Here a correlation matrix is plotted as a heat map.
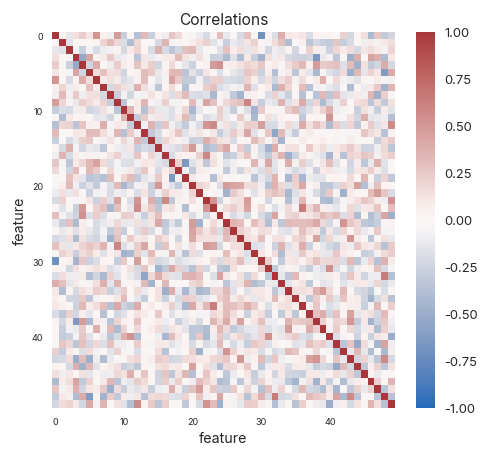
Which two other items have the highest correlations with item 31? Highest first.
40, 17
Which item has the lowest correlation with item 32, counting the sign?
13
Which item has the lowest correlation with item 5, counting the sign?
48
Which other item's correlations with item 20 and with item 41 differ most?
44
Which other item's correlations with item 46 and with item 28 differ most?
9
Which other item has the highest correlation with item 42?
25
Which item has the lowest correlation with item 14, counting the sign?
33
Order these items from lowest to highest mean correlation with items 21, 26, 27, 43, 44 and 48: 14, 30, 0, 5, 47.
5, 0, 14, 47, 30
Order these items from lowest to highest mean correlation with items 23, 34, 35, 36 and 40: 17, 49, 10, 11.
49, 11, 10, 17
